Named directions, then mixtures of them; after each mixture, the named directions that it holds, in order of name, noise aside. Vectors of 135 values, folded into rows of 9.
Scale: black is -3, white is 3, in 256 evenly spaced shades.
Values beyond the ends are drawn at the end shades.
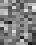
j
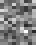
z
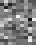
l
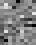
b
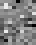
b.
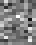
l.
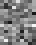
b, j.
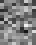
z.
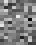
j, l.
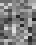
j, l.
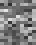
l, z.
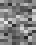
l, z.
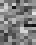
b, z.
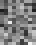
j, z.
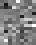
b.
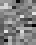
b.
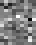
l.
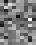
j, l.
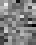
b, j.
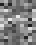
l, z.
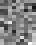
j.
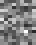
z.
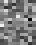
j, l.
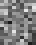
j.
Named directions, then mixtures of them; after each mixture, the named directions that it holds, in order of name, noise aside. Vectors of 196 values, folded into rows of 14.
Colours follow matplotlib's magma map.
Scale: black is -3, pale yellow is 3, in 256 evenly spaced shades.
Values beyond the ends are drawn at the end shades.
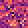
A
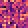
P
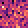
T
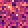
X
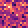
X.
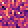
T.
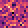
A, X.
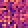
P.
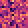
A, P.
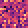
A, P.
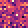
P, X.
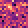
X.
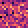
T, X.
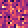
P, T.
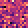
P, X.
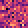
A, T.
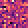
P, X.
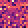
P, X.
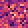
A, T.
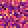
T, X.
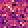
A, X.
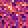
X.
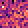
T.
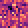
P, X.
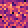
T, X.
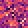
A.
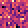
P, T.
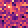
X.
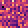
A, T.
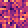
P.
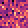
T.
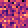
P, T.
